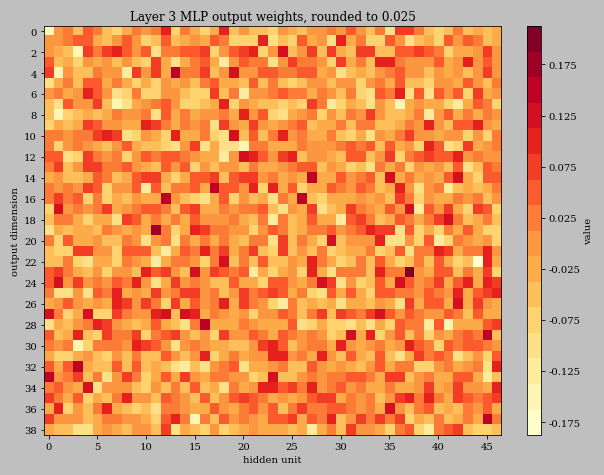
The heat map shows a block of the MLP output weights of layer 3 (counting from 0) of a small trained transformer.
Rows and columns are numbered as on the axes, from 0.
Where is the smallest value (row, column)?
22, 44
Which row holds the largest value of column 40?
21
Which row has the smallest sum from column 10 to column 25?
11
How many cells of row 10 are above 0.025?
8
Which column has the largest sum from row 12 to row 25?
45
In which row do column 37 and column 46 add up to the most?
35
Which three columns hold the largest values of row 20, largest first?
29, 34, 24
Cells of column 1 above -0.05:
27
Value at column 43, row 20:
0
